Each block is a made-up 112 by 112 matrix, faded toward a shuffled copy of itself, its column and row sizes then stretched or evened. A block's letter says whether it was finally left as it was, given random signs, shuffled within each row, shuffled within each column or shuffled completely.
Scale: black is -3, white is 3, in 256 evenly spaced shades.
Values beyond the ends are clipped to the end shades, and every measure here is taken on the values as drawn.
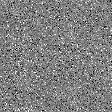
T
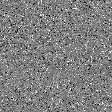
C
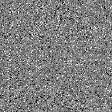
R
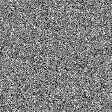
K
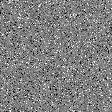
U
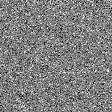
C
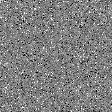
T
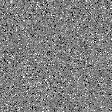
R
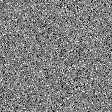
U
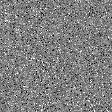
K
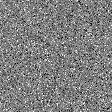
U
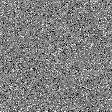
C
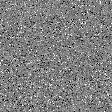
C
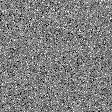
U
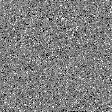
T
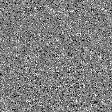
T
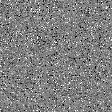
T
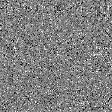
R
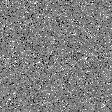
C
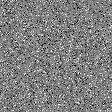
U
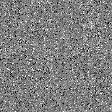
T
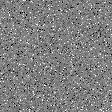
U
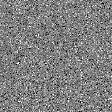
R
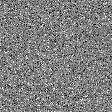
C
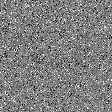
K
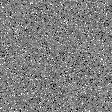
U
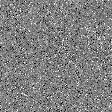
K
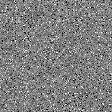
R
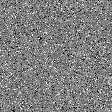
U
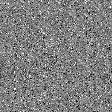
K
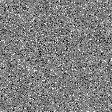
C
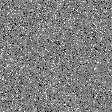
K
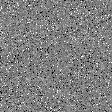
K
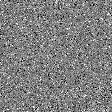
C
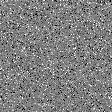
U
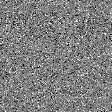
T
